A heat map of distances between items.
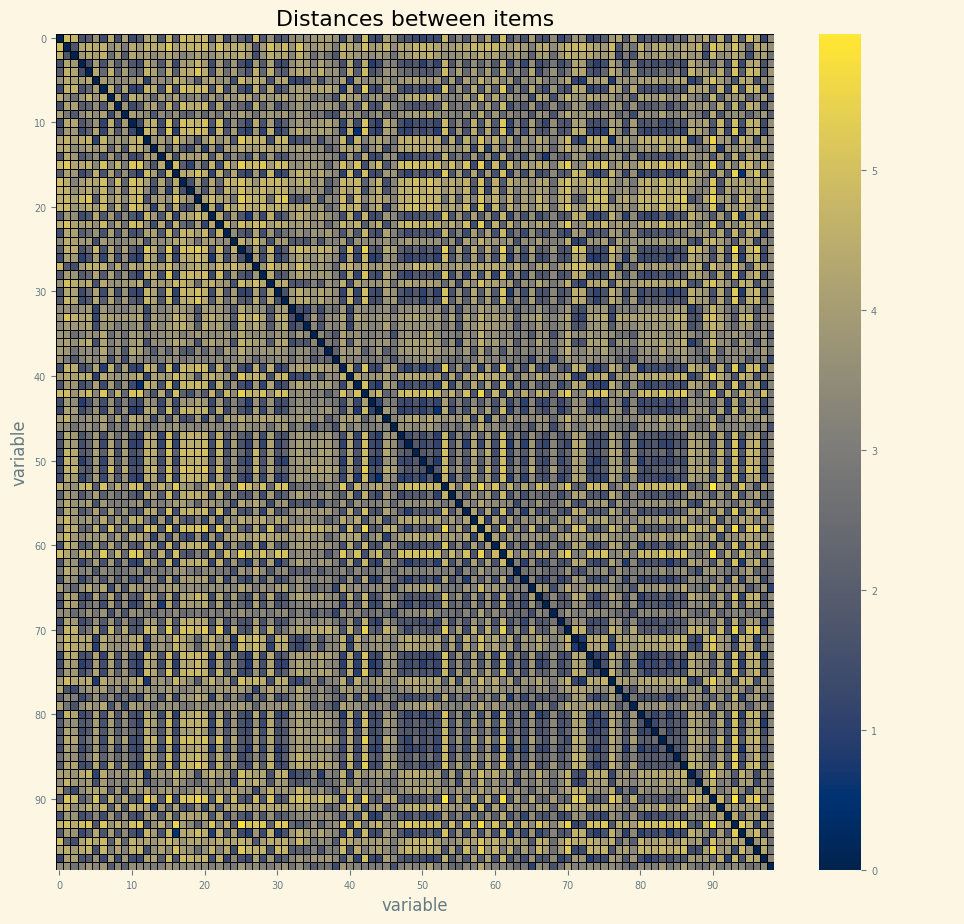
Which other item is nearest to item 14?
67
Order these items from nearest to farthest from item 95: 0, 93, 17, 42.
17, 42, 93, 0
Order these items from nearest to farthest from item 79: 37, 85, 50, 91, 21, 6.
37, 91, 85, 21, 50, 6
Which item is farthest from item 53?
90
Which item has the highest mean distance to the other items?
1
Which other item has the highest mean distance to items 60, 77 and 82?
93
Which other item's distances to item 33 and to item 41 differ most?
11
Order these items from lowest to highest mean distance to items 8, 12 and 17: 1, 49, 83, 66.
66, 49, 83, 1
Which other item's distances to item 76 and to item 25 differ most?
12
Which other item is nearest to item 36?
87
